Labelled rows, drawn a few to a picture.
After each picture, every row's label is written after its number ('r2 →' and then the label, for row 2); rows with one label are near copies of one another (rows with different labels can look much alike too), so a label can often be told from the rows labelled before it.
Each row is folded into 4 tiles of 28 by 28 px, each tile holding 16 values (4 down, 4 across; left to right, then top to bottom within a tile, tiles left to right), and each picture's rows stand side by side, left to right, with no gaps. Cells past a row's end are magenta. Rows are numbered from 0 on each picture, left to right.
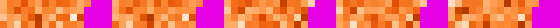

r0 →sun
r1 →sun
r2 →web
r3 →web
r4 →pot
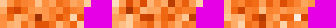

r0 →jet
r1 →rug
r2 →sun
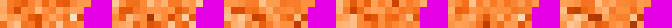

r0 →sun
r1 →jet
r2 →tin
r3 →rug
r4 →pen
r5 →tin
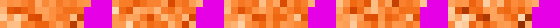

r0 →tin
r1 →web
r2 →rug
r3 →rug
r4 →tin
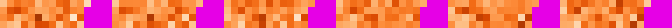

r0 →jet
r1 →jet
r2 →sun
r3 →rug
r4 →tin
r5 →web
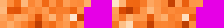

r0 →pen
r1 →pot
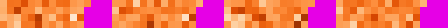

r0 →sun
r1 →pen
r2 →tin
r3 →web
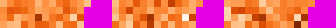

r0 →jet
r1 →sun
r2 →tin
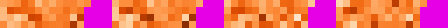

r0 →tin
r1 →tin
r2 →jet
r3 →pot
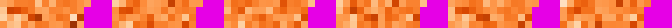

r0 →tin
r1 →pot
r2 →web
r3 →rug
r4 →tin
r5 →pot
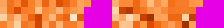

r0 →sun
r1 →tin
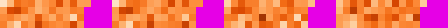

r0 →pot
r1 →pot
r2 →jet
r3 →rug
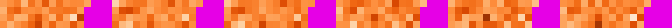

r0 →pen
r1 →pot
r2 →pot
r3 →web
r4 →jet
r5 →pen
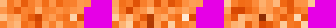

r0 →sun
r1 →sun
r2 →jet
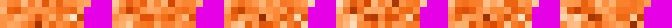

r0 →pen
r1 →rug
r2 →jet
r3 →rug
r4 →jet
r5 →tin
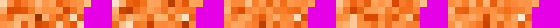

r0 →jet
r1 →pot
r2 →pen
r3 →rug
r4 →pen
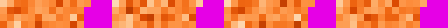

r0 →pot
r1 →rug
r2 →pot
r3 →rug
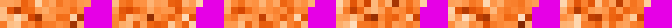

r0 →tin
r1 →jet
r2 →jet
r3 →rug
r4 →tin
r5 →rug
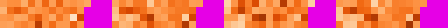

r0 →pen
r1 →tin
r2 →rug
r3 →tin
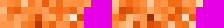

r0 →pen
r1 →jet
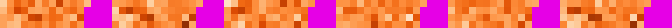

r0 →rug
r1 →tin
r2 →pot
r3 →pen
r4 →web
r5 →tin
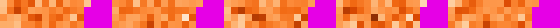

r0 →rug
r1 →pen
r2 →tin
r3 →jet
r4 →pot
